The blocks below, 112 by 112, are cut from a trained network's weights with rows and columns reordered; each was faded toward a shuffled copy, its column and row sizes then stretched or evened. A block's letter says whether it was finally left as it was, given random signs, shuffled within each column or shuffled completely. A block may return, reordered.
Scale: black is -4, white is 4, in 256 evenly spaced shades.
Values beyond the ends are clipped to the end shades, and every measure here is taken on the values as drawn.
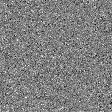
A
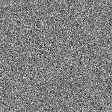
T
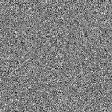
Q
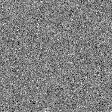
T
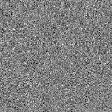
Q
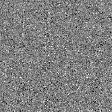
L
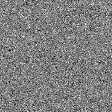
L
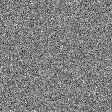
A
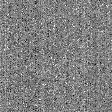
T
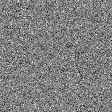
A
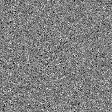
T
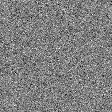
A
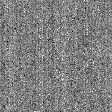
T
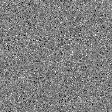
L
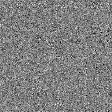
L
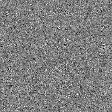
L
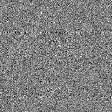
Q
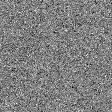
A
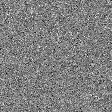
A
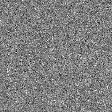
T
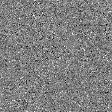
L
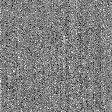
T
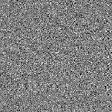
Q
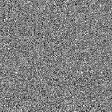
Q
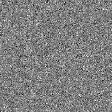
Q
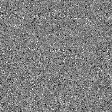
L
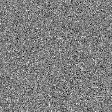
L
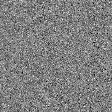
T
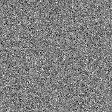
T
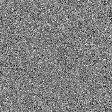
T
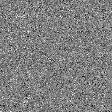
L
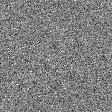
A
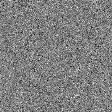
T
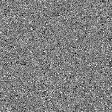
L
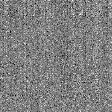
Q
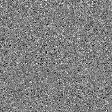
L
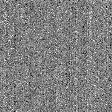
T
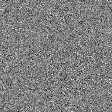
L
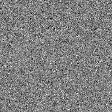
L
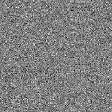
Q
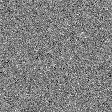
A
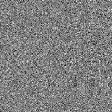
Q
